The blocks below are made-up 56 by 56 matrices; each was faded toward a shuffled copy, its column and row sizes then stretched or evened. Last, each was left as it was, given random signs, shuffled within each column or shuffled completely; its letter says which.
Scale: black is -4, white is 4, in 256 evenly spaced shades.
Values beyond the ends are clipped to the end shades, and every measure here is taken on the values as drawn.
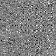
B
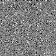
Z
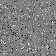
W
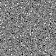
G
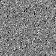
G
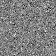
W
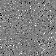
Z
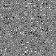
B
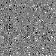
B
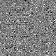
B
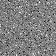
W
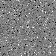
W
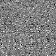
B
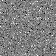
W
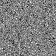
W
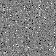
G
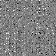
B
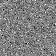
W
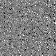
G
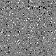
B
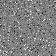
W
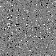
Z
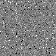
Z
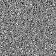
G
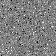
W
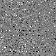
B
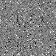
Z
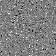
G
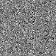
Z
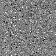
G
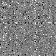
B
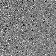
G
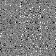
B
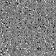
B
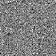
B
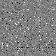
Z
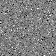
W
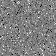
W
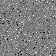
W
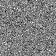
W
